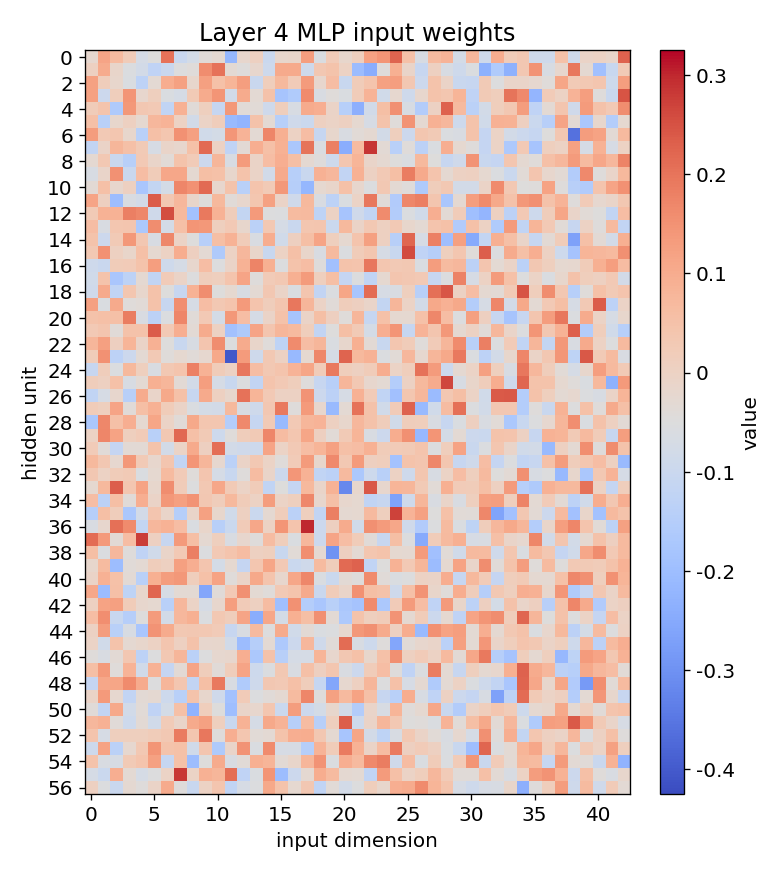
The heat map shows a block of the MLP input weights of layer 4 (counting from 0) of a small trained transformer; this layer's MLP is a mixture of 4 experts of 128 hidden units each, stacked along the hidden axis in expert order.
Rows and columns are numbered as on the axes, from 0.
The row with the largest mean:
24
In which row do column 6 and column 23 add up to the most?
12
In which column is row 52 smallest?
20
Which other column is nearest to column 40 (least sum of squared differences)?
36
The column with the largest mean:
17
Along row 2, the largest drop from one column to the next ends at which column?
13
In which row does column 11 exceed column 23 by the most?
42
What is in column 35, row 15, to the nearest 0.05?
0.1
